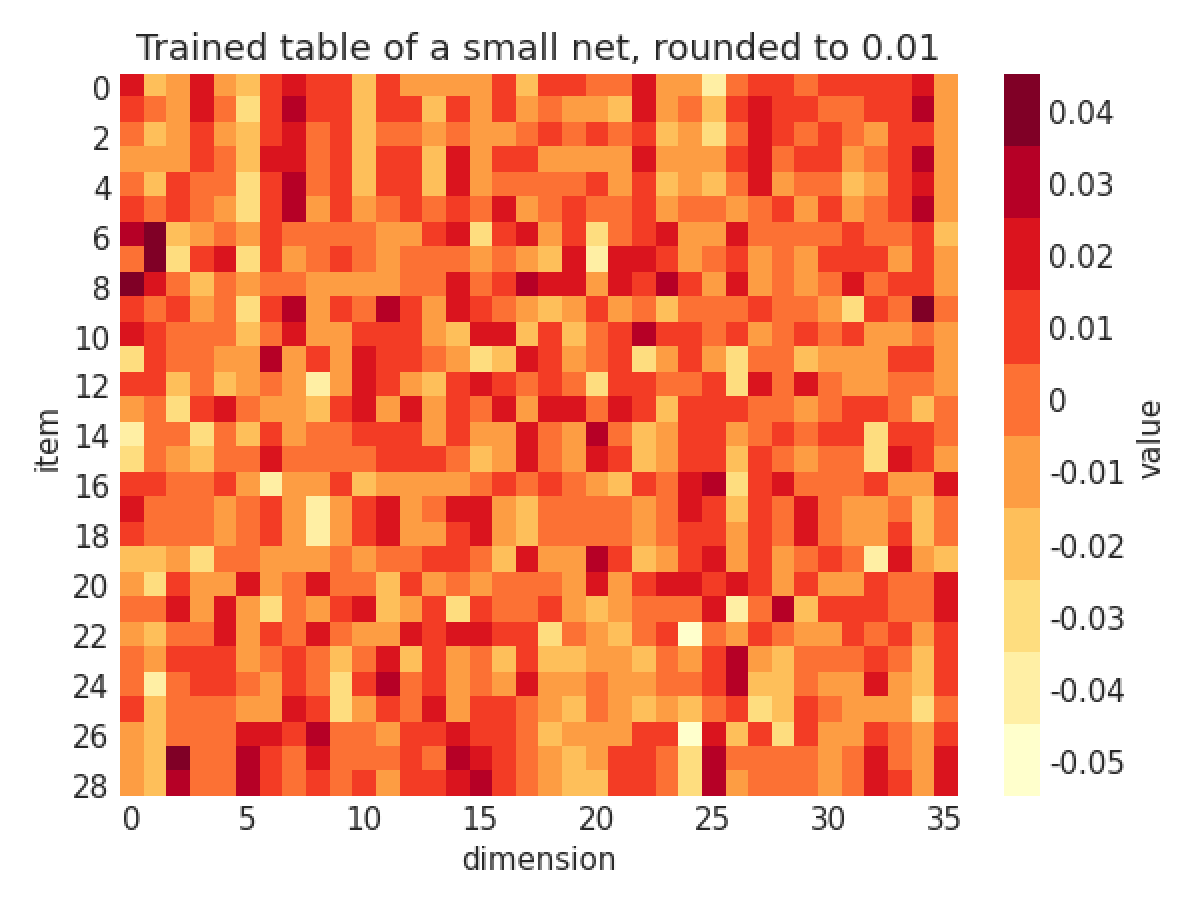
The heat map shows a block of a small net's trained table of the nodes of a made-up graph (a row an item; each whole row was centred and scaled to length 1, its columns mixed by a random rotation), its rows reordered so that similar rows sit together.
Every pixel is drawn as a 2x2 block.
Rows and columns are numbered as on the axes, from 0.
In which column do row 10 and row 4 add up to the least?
5
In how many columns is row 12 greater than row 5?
12
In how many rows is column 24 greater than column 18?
11
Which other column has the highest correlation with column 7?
34
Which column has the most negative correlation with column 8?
24
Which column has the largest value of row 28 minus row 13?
2
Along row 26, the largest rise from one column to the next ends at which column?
25
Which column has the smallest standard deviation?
30
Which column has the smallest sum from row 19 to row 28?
1
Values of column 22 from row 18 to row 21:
-0.01 -0.02 0.01 0
